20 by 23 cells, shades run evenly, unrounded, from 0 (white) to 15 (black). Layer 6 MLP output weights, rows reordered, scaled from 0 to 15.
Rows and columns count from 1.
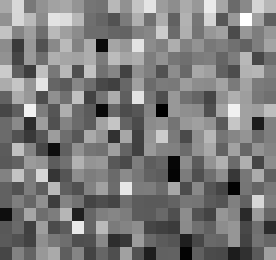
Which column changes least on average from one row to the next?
13
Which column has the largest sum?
15
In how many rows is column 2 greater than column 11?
7
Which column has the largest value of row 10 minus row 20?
5
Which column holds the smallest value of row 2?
21
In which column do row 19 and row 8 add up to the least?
12
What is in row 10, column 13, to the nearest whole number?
7
